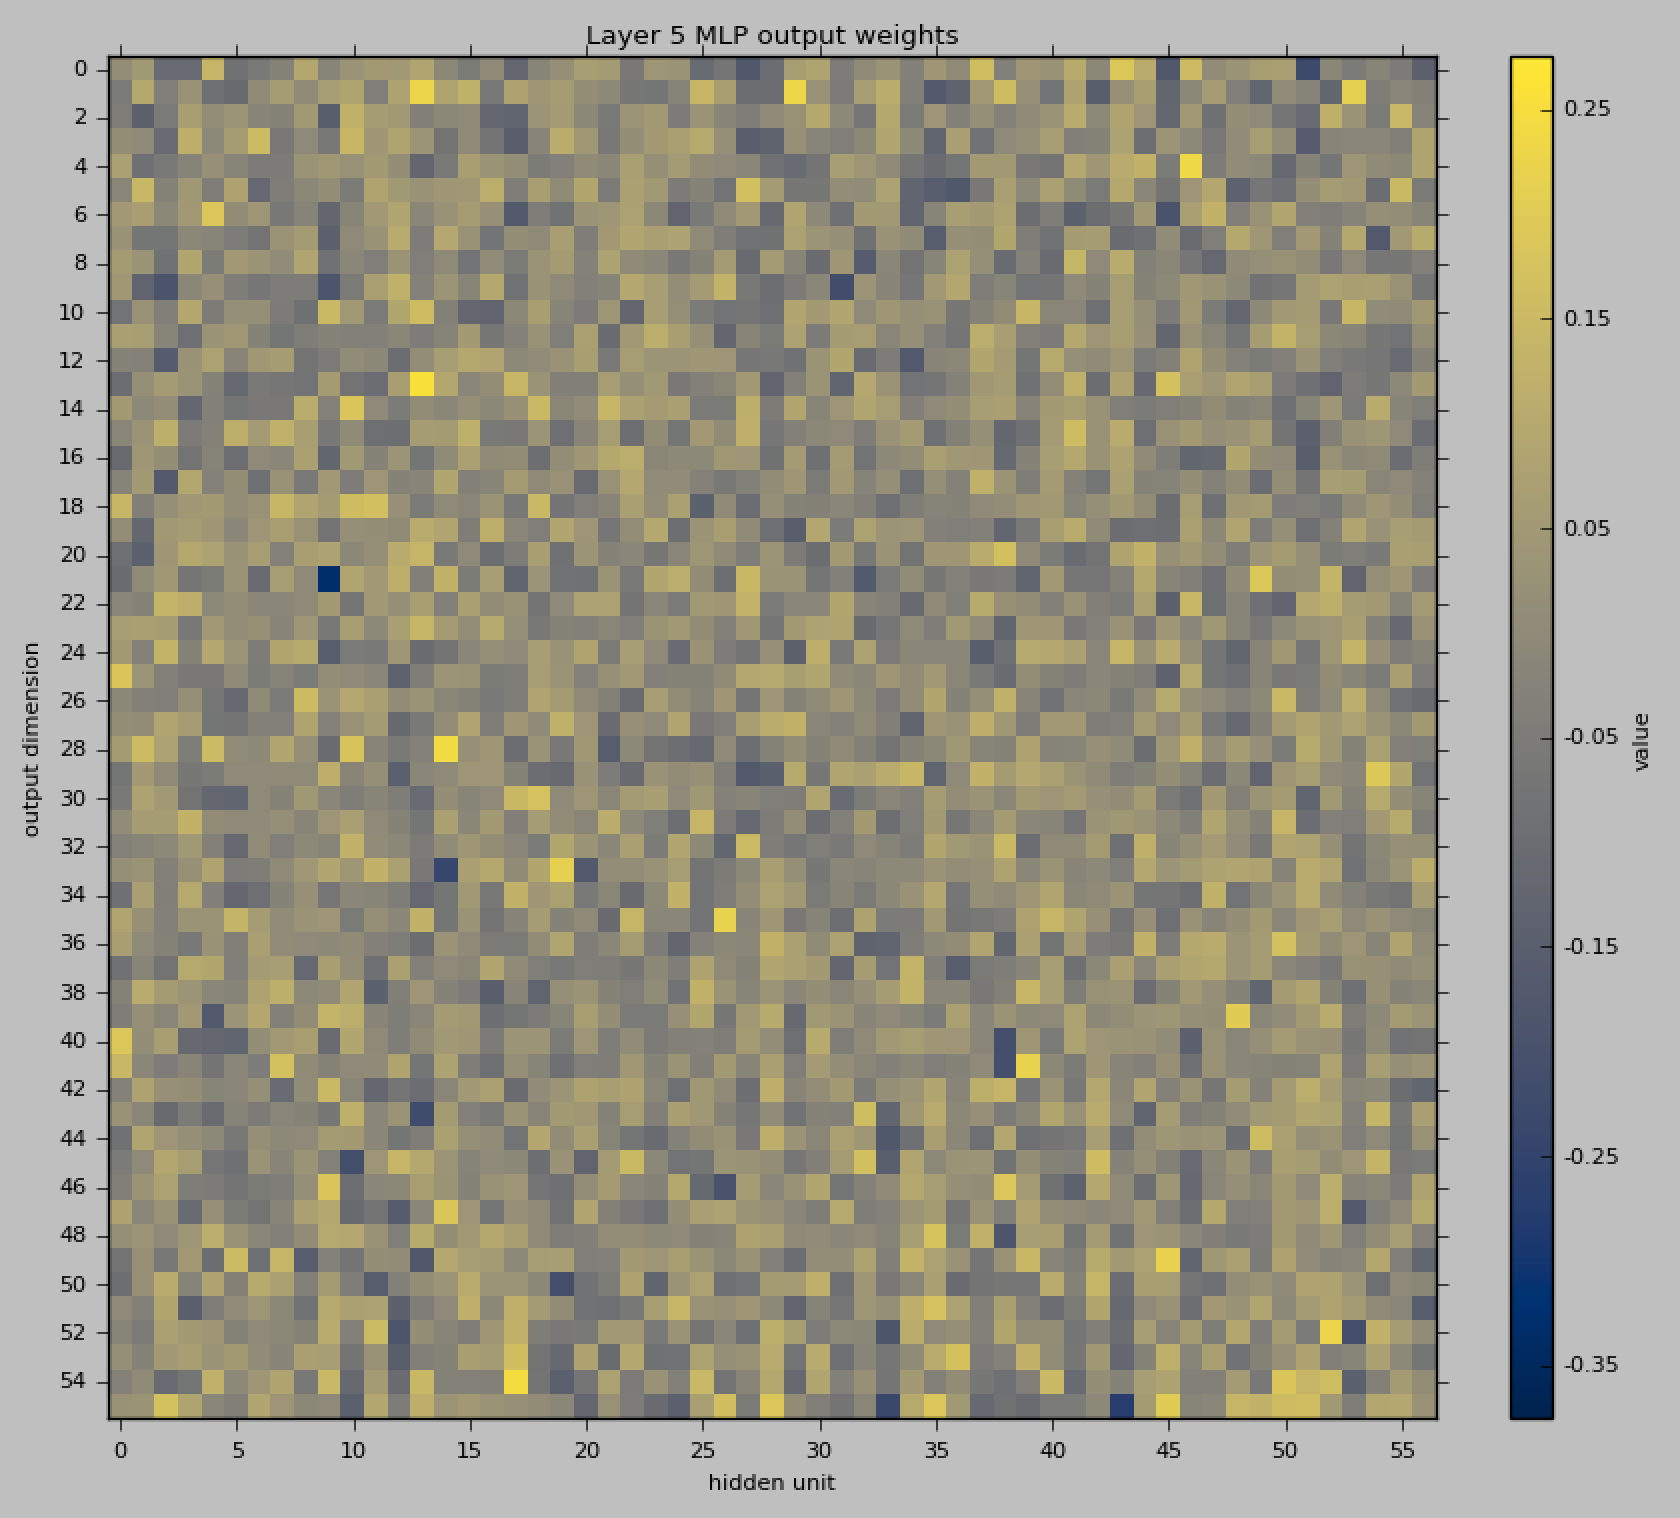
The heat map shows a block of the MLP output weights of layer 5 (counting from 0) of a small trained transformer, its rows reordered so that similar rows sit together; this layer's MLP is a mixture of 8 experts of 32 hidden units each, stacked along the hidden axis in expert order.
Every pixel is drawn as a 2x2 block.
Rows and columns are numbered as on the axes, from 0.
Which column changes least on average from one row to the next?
42
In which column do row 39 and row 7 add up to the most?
48
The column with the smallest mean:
33
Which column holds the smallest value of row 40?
38
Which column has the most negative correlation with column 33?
28
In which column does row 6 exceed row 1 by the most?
4
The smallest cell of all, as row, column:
21, 9
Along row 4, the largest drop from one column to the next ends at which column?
47
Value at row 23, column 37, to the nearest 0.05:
0
